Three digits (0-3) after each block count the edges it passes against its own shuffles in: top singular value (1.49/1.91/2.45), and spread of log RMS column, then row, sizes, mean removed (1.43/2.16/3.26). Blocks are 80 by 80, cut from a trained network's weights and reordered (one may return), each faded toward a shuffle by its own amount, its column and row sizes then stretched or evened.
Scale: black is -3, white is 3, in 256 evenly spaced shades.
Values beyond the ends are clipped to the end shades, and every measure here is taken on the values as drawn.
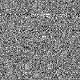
1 0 2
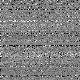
1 1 3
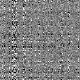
1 3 1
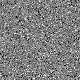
0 0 0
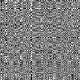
3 2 2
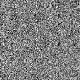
1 1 0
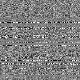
2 0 3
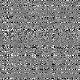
2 2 3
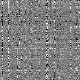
1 3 1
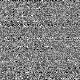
0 1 2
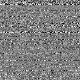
0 0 3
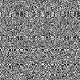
3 1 2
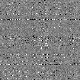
1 1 2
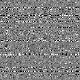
2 1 3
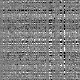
3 3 2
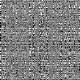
2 3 0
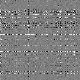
1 2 3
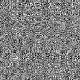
2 0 1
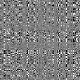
3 3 3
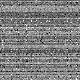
3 1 1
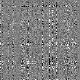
0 3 2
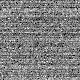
2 0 0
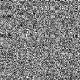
2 1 1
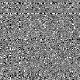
2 1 2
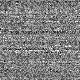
1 1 2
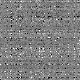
1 2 2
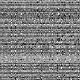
3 2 1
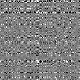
3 2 3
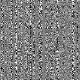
0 3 2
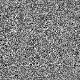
0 1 1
